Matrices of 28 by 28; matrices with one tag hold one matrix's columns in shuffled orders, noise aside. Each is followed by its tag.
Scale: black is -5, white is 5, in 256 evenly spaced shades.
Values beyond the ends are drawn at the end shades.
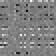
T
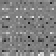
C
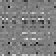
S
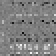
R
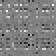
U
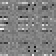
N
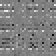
U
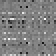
S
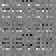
U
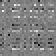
U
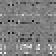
R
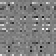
N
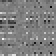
S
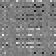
T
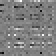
T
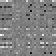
T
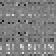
R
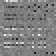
T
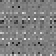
S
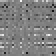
T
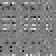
N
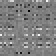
T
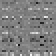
C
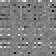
T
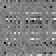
S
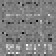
R
